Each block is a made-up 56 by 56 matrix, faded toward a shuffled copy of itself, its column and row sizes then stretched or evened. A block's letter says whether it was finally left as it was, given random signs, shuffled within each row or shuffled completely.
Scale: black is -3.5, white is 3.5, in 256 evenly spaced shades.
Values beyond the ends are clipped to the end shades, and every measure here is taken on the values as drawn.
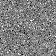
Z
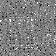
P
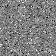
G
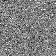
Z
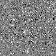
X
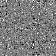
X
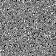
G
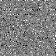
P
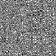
P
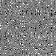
P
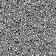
Z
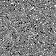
Z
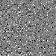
P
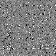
X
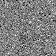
Z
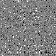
P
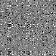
P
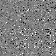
P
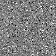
X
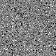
X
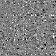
P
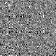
P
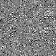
P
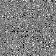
X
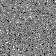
Z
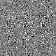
X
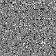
X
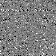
X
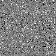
X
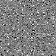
P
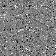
X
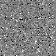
X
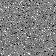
Z
